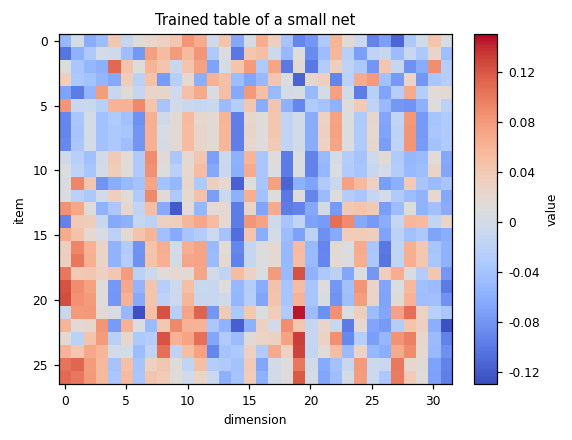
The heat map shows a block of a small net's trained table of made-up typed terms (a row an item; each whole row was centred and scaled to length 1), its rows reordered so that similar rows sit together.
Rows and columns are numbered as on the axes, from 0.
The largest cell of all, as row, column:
21, 19
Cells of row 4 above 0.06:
5
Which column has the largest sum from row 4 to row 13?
7
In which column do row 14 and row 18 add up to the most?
11
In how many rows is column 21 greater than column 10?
1
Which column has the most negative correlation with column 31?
0
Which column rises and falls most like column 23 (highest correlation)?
31
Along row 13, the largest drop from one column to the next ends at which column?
18
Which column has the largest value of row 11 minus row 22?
23
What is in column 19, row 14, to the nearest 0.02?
-0.02
